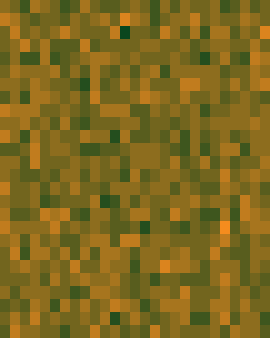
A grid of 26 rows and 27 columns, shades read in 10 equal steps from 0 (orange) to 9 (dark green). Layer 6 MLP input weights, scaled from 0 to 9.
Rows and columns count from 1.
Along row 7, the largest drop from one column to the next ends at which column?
10
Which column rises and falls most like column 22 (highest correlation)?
2
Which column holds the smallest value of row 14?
23
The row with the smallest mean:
21
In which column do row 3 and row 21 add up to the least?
17
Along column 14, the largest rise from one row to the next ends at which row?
20
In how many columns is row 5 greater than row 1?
10
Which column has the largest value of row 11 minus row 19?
14
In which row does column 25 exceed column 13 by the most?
19
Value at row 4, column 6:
6
